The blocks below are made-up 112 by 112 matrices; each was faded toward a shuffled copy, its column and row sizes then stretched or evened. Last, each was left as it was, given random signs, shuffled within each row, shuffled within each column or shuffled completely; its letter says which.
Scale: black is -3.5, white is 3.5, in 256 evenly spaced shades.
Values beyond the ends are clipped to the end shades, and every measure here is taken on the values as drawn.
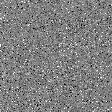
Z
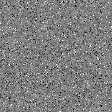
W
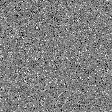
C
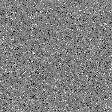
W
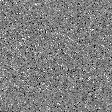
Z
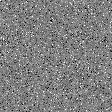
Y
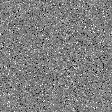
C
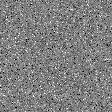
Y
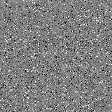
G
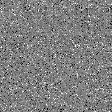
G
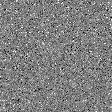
Z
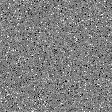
Y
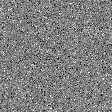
C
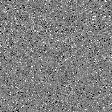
G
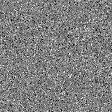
Z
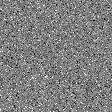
Y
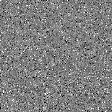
G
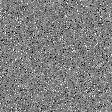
Y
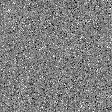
C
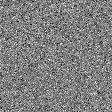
Y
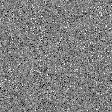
G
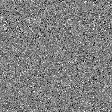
G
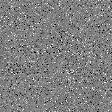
G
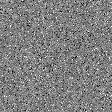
Y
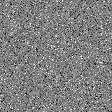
Y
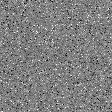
Y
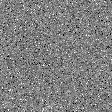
Y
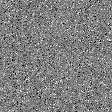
C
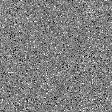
W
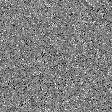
Z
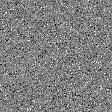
W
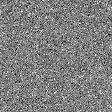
C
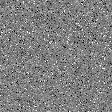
Z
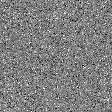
Y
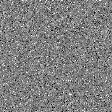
G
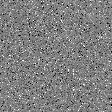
C
